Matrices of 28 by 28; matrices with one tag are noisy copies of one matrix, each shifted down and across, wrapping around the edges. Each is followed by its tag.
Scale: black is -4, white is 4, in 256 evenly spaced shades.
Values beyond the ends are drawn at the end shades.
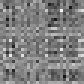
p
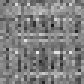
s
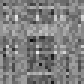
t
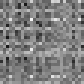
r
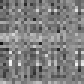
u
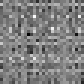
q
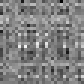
u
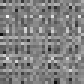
q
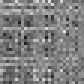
p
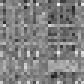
t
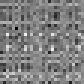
q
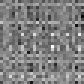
q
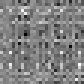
q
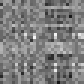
t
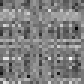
s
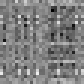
t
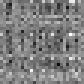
s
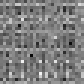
q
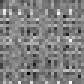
q
